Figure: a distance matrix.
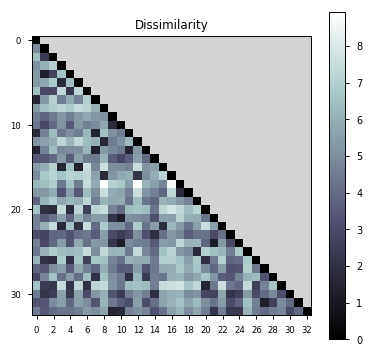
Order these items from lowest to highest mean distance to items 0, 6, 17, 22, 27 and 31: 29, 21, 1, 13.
13, 1, 21, 29
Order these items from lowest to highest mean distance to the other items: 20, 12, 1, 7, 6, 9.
1, 9, 7, 20, 6, 12
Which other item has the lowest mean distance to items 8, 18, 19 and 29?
23
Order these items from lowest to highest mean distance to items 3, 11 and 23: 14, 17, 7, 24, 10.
7, 14, 10, 24, 17
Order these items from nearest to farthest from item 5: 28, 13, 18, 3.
3, 18, 28, 13
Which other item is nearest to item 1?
4
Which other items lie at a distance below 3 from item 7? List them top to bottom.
0, 11, 13, 28
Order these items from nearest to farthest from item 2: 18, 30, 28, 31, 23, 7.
30, 23, 31, 18, 28, 7
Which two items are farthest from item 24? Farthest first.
17, 25
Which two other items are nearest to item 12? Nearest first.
8, 16
